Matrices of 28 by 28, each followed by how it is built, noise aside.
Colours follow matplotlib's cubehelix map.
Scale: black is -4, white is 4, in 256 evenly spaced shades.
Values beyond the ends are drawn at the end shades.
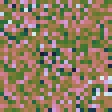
block diagonal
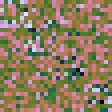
block diagonal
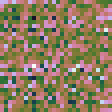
low rank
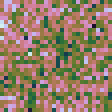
smooth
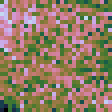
smooth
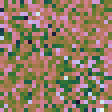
block diagonal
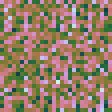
blocks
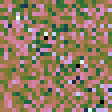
block diagonal
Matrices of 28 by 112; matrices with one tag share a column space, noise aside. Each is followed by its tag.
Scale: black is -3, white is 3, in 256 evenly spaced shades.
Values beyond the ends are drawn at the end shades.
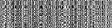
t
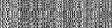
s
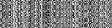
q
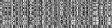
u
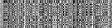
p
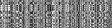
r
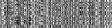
u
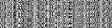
q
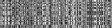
u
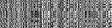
s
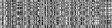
u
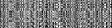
s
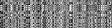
r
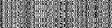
q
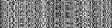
q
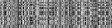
u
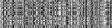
u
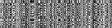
p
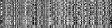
u
